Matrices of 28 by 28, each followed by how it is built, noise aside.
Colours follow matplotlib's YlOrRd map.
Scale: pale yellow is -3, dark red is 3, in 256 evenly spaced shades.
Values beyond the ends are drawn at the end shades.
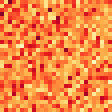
Hankel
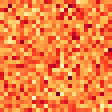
noise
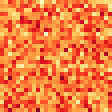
repeating columns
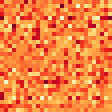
uneven rows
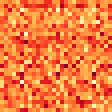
repeating columns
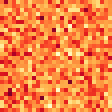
blocks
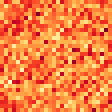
Hankel
